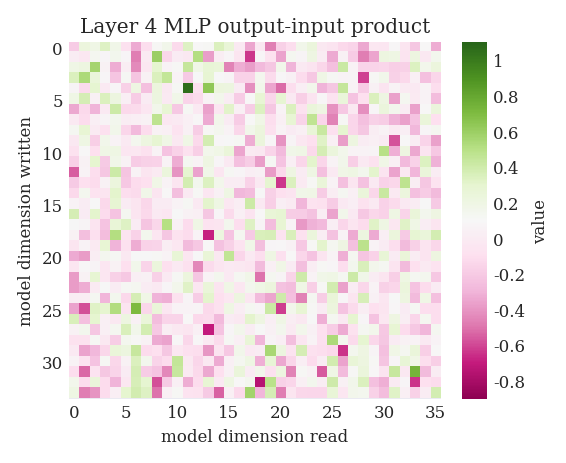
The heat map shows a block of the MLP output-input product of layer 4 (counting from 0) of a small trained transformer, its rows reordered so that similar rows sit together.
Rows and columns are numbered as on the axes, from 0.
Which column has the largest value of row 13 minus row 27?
13
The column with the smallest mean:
20
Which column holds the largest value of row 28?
25
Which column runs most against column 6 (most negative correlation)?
1
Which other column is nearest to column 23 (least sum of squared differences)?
34
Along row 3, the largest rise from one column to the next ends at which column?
29
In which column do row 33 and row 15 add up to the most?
17
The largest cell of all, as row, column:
4, 11
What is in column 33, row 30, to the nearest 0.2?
0.2
